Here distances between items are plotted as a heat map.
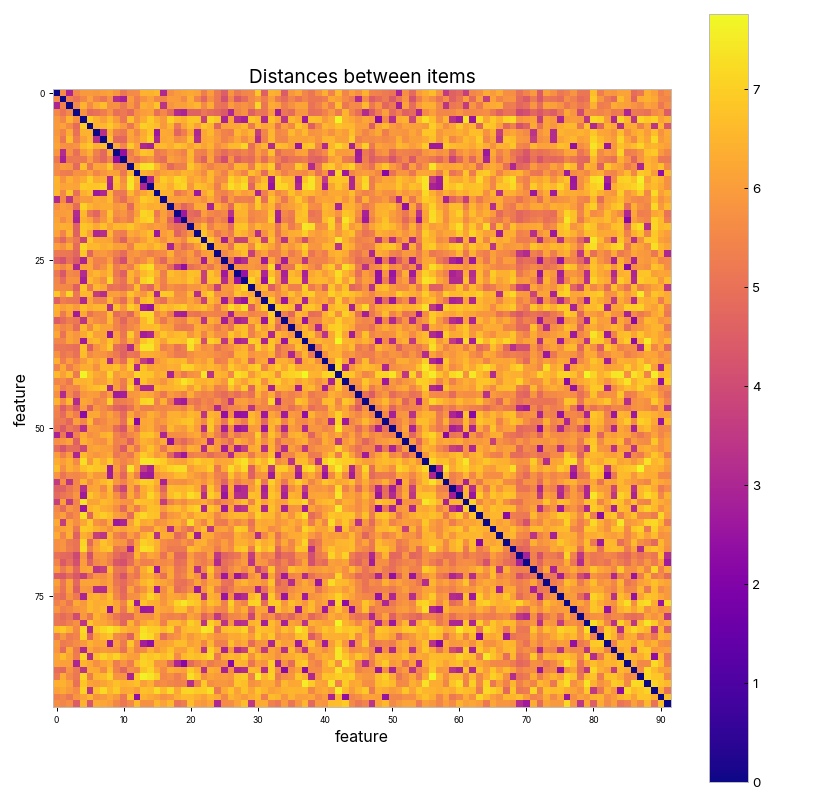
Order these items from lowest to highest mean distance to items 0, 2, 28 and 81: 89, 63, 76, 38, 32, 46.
63, 38, 76, 89, 46, 32
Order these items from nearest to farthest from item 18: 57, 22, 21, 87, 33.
33, 21, 87, 22, 57
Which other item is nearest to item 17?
52
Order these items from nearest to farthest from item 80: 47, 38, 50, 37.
47, 38, 50, 37
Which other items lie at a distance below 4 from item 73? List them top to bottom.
35, 39, 55
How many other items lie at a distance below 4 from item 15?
7
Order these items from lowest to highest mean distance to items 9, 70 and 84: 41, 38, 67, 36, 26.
38, 67, 26, 36, 41
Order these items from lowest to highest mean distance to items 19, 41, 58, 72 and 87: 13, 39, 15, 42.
39, 15, 42, 13
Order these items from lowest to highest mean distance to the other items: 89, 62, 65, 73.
62, 73, 65, 89
